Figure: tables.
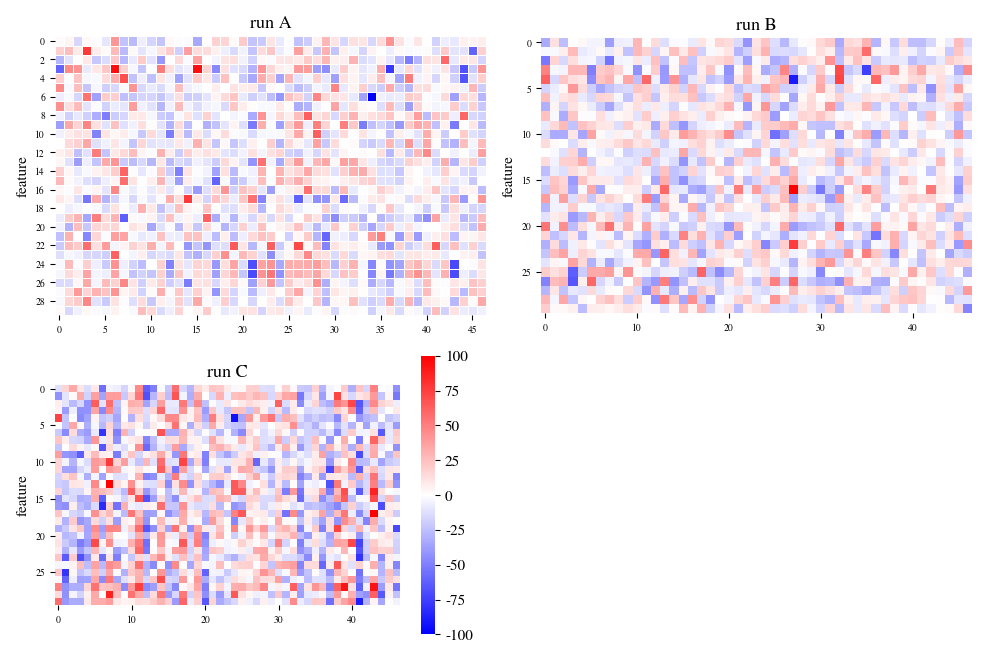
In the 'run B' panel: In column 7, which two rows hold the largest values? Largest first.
20, 25
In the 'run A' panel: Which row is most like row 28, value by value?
11
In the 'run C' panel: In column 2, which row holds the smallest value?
9
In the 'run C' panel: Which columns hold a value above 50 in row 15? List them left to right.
11, 39, 43
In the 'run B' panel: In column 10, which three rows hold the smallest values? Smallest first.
3, 22, 4
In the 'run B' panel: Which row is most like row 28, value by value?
17
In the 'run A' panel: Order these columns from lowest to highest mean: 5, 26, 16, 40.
5, 16, 40, 26
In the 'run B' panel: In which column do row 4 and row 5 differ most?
32
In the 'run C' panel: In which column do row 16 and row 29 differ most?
6
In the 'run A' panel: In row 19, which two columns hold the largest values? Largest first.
16, 4
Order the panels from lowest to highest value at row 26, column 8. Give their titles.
run C, run B, run A
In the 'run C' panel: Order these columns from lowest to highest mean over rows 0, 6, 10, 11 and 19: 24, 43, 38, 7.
24, 38, 43, 7
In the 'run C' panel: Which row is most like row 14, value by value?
17
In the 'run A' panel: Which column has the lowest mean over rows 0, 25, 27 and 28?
21
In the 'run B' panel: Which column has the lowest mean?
12
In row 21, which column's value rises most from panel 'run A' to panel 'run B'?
29
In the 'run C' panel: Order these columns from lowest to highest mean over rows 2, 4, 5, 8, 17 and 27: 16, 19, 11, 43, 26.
16, 26, 19, 11, 43
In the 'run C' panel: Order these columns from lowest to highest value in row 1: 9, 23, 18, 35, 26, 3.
18, 9, 23, 35, 26, 3
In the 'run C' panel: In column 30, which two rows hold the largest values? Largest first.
2, 21
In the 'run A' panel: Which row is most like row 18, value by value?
29
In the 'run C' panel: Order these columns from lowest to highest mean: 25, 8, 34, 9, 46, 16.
46, 34, 8, 9, 16, 25
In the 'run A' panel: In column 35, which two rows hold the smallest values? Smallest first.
22, 19
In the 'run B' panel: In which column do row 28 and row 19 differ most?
16
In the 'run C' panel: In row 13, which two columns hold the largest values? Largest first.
7, 24
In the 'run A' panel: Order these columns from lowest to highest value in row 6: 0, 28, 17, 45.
0, 17, 45, 28
